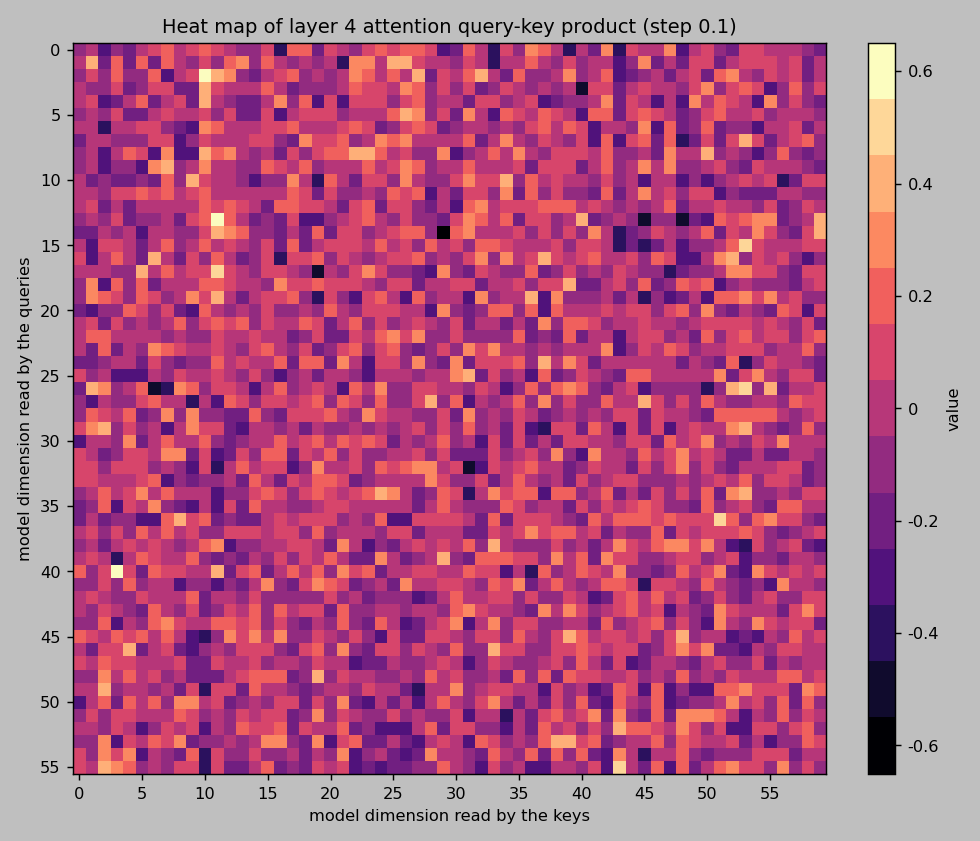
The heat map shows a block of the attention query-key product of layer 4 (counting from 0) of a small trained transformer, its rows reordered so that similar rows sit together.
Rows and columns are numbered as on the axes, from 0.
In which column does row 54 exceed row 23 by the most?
43
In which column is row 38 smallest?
53
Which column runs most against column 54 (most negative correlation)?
5
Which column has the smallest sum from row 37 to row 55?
10
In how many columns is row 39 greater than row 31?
26
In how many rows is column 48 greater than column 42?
23
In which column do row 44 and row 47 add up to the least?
31
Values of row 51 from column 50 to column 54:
0.3 0.2 0 -0.3 0
